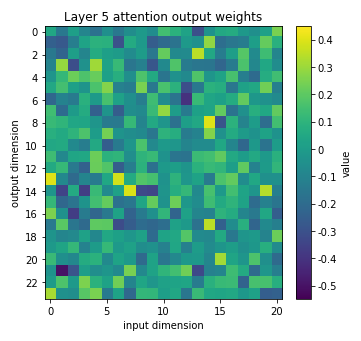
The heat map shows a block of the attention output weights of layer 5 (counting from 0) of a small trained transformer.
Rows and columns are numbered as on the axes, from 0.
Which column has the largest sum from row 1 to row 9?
14
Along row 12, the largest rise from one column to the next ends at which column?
4
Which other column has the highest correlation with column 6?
16
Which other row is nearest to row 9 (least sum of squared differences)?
19
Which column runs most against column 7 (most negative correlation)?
1
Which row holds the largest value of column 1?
3
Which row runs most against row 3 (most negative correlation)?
7
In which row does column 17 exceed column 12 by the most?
6
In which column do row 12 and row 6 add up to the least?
12
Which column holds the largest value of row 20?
15
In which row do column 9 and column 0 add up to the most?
13
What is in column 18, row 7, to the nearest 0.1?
0.1
